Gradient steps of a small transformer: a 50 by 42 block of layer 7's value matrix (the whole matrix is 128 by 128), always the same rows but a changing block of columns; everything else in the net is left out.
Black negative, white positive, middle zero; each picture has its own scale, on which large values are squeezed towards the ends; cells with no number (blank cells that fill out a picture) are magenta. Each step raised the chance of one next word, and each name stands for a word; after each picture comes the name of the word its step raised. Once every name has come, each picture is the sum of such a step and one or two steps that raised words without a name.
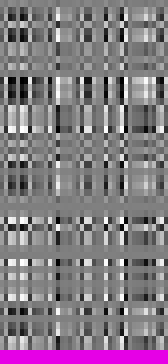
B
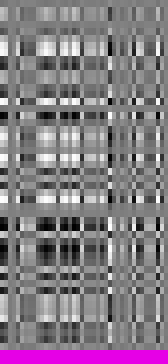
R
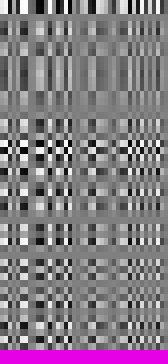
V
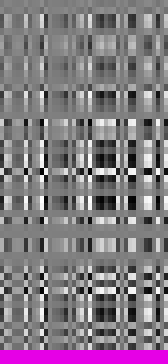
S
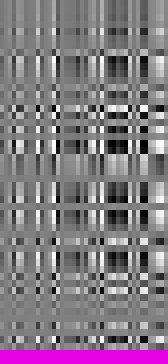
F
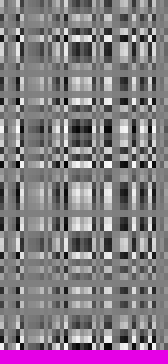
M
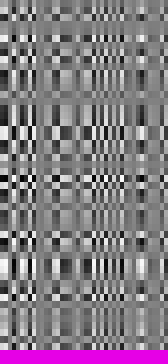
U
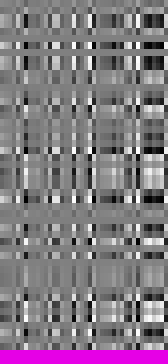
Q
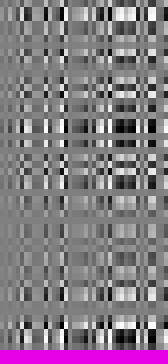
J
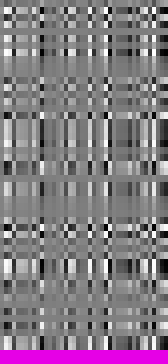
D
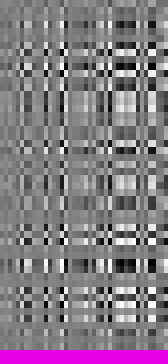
U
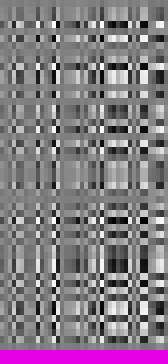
B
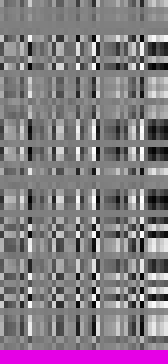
R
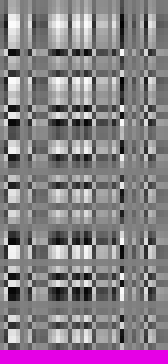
F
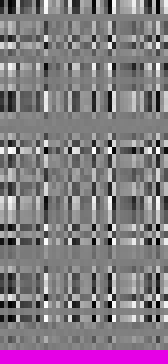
V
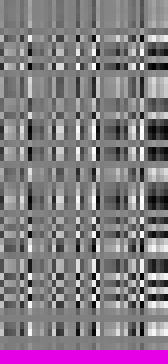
R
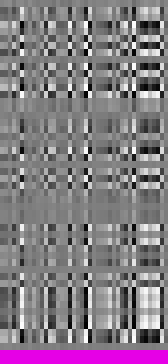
J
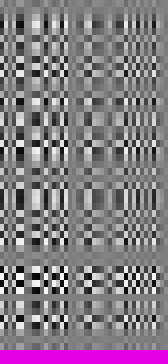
R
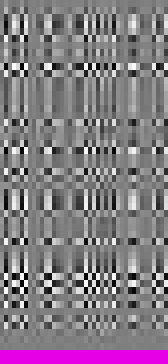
S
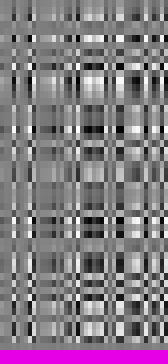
B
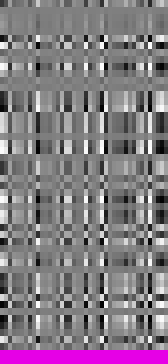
F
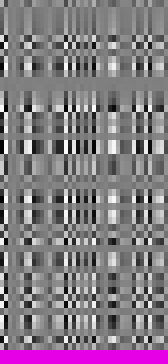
F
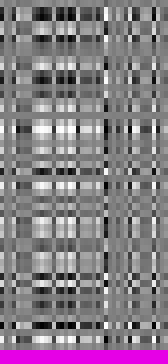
J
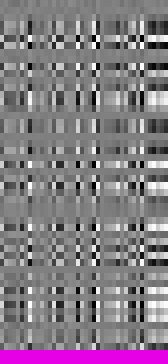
M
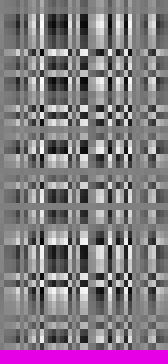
F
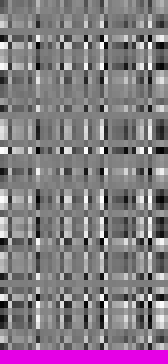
Q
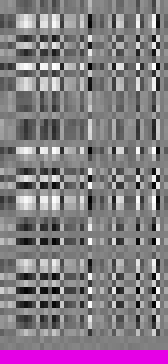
S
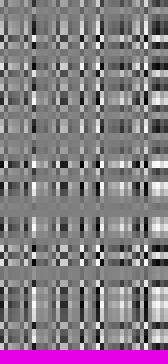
M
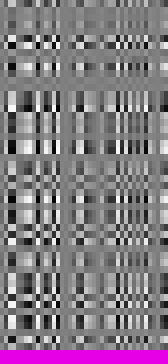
F
